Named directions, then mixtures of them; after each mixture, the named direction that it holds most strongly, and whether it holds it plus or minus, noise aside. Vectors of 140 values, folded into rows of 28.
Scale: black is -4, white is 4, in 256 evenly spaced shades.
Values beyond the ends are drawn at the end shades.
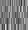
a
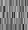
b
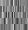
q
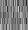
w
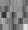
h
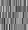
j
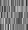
j, minus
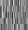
q, plus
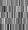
j, minus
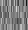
w, plus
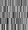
a, plus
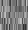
j, plus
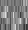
h, minus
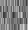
w, plus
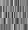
q, plus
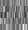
b, minus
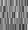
b, plus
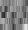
h, plus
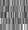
b, minus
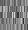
b, minus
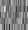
j, plus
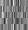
q, plus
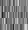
q, minus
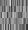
j, minus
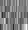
h, plus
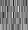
w, plus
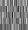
w, minus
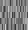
b, plus
